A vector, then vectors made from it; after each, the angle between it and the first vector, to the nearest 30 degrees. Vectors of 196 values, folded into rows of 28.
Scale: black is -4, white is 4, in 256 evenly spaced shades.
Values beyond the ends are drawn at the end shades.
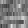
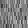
90 degrees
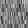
90 degrees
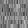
60 degrees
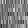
60 degrees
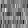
60 degrees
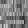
150 degrees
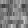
30 degrees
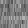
60 degrees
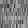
60 degrees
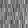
90 degrees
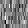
90 degrees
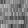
150 degrees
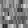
90 degrees
